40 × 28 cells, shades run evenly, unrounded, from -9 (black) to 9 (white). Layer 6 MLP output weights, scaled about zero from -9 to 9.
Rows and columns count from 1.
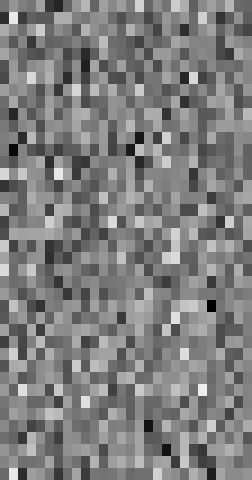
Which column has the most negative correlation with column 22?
24
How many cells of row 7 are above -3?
20
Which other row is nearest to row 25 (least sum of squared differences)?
6
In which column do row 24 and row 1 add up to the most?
16
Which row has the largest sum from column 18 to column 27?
33
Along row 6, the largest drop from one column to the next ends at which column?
10
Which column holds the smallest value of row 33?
13
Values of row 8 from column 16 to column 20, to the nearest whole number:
5 -1 -1 -3 -2
